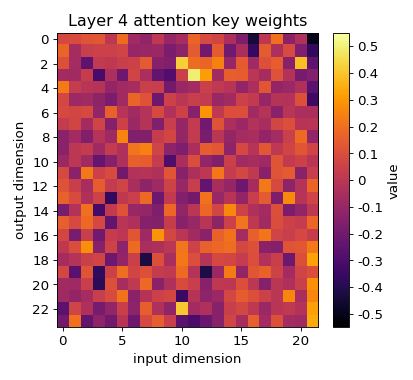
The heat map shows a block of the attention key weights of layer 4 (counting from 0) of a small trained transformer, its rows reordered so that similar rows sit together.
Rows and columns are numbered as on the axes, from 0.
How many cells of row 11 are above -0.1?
17
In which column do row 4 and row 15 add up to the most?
0
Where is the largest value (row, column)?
3, 11
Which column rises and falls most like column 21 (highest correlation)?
16
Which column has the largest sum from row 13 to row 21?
21
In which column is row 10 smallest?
9
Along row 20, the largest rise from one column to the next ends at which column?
4
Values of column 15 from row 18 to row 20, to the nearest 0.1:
0 -0.1 0.1
